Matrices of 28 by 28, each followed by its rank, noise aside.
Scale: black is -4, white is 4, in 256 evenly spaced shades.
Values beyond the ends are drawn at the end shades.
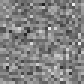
eight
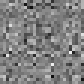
four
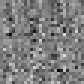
four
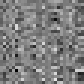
four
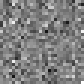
six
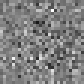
eight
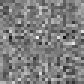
six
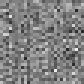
eight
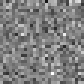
eight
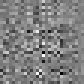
three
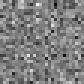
six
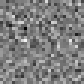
eight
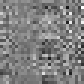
four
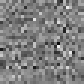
six
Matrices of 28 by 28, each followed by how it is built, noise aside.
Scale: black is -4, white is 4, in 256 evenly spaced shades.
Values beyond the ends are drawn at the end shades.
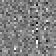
uneven columns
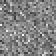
Toeplitz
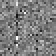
uneven columns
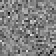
block diagonal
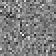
block diagonal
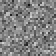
Hankel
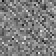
Toeplitz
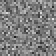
noise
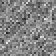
Hankel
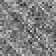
Toeplitz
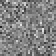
block diagonal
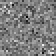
block diagonal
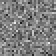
noise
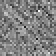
Toeplitz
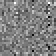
uneven columns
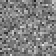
noise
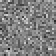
noise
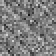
Toeplitz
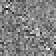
block diagonal
